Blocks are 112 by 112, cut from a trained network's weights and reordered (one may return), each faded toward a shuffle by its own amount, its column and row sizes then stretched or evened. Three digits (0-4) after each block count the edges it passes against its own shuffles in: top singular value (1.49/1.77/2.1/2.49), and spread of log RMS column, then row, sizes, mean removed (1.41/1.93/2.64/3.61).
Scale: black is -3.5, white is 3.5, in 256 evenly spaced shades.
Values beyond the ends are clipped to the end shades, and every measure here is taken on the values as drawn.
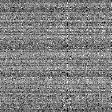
4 3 1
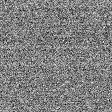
0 0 0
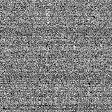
2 2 0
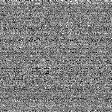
1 1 3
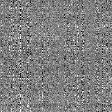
1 4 0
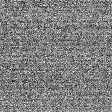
1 0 1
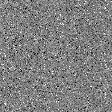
0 1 0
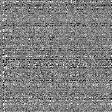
3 3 3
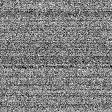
3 0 1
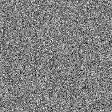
0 1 0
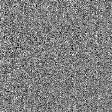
0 2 1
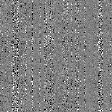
2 4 1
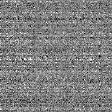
3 3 2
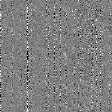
2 4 1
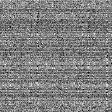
4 3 0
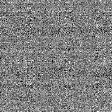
0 3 2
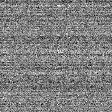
3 1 1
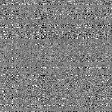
2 2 4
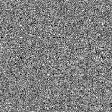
2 0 1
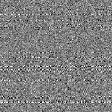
4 1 3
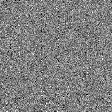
1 1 0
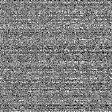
3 2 3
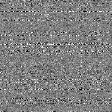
2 1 4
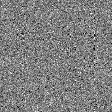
0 1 0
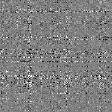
0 3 4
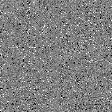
0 2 1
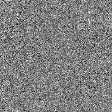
0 2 0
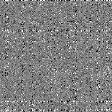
3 3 2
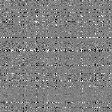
1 3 4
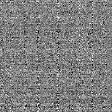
1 3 2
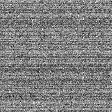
4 1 0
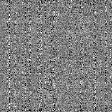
0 4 1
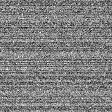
4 0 1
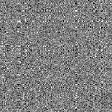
4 2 2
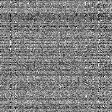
4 3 1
